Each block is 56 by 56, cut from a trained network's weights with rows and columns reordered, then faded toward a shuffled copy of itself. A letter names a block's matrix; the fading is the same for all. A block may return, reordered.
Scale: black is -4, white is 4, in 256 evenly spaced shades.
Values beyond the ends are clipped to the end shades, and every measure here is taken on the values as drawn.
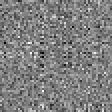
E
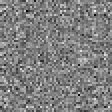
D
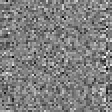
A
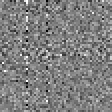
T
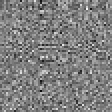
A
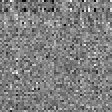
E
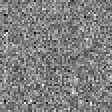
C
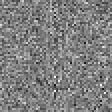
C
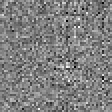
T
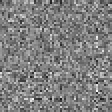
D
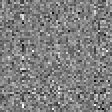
T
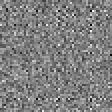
E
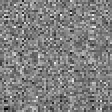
A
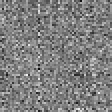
D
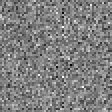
C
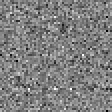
C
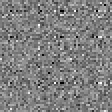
E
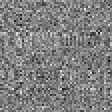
D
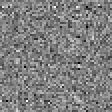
C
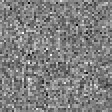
C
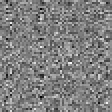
A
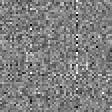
T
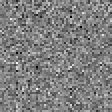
C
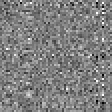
T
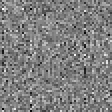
T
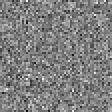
C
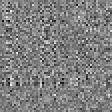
D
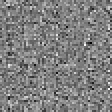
A
